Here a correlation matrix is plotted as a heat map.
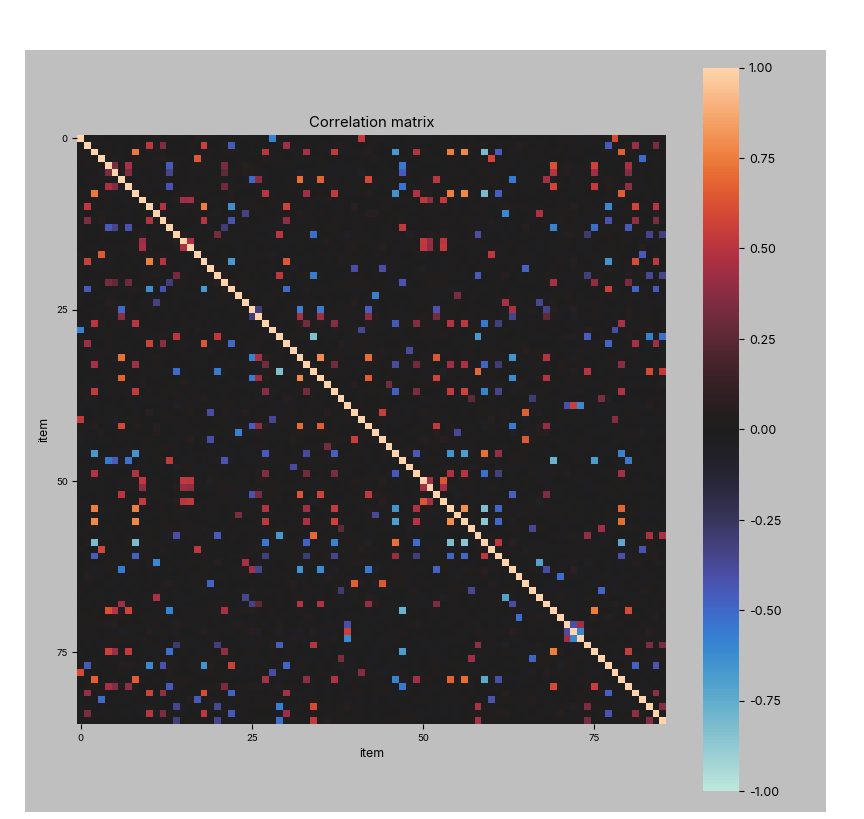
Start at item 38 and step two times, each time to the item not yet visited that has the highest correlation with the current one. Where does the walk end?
57
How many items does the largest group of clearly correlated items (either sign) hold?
12
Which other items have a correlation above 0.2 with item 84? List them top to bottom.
1, 10, 12, 18, 30, 81
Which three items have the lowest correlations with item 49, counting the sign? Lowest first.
59, 46, 61
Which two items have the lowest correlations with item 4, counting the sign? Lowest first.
47, 13
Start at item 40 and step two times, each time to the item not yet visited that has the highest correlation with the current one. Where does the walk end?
44
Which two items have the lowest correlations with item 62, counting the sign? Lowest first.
67, 11
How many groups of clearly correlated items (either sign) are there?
16
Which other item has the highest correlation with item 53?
50
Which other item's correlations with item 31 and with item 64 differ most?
70
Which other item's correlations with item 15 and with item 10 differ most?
18
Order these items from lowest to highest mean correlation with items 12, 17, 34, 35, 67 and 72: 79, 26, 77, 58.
77, 79, 26, 58
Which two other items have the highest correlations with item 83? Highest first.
34, 58
